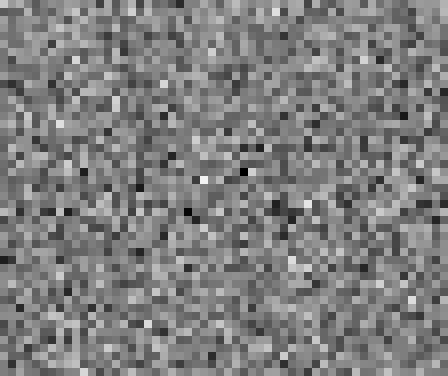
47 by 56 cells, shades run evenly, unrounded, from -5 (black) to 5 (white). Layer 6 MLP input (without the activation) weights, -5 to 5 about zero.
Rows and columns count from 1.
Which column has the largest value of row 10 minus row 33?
1
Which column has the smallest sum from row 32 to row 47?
2
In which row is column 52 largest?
38
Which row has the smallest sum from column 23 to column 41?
27
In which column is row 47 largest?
11
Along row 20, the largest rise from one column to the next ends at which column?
50
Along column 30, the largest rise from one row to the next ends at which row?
13
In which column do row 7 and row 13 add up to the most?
15
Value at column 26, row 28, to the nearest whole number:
-1
